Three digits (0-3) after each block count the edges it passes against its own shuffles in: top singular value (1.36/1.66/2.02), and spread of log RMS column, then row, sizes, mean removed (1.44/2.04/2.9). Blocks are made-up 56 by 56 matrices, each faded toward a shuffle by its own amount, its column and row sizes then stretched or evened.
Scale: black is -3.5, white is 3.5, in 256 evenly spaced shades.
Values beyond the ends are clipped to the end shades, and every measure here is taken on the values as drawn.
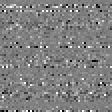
1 0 3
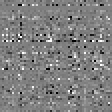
2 2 3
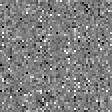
2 1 0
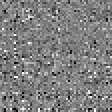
2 2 2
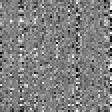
3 3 0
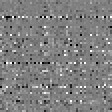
2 2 3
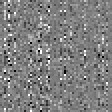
1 3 0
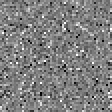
1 1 0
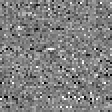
0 0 2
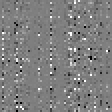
2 3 1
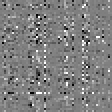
2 3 2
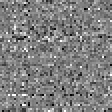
2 1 2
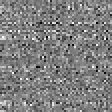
3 0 2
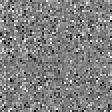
0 1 1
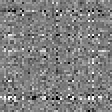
3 2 2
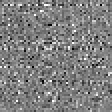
3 0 2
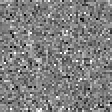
1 0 1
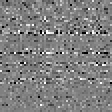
3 0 3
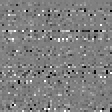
1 1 3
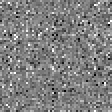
1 1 1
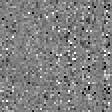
0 2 0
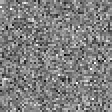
0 0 1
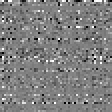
2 1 3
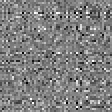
3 1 2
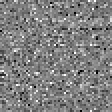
1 0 1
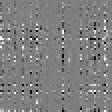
3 3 2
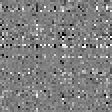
2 2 3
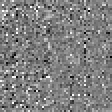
2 2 1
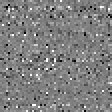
1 1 2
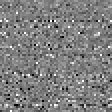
2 0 2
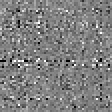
2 2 2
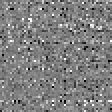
1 1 2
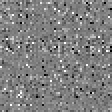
0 1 2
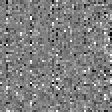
2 2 1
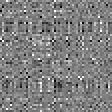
3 2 2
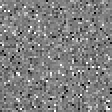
1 0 0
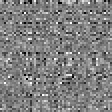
3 1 3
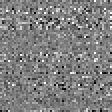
1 1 3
